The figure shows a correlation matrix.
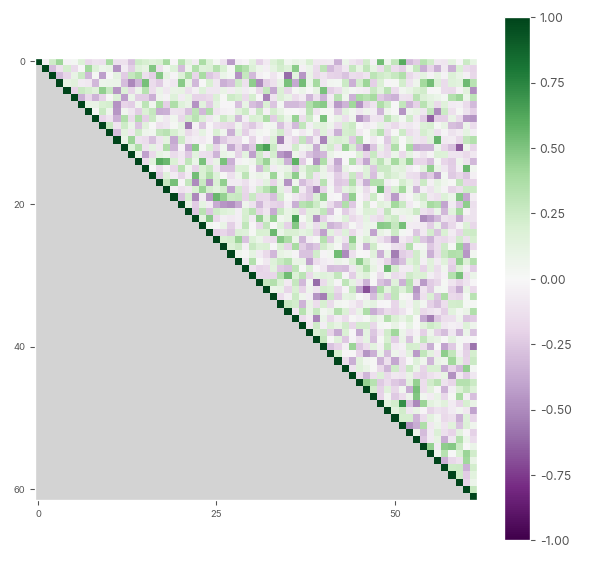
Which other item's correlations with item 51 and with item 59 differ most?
48
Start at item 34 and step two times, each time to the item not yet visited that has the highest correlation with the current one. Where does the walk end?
19
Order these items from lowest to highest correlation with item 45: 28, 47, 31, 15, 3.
31, 15, 3, 47, 28
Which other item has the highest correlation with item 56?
11
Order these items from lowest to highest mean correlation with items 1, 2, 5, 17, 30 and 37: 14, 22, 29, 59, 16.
22, 16, 29, 14, 59
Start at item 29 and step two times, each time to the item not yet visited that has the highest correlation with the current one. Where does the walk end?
23
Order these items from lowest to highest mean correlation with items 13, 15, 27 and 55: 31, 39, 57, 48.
31, 48, 39, 57
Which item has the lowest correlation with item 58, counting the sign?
44
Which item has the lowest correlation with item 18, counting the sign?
39
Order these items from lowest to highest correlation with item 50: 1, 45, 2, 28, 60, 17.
28, 45, 1, 17, 60, 2
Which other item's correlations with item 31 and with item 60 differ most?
3
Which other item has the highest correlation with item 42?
27
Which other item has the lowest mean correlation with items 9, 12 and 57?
21
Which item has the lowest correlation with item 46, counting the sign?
32
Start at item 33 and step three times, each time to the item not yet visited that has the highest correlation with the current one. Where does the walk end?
36
